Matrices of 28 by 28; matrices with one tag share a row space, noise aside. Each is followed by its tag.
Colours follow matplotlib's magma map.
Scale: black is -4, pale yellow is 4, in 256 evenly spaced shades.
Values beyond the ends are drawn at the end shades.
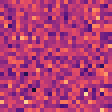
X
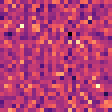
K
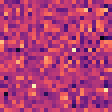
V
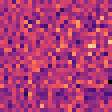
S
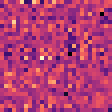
K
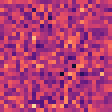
K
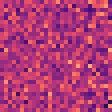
S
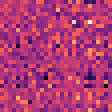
S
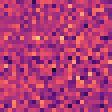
K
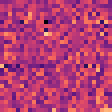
V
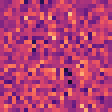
K
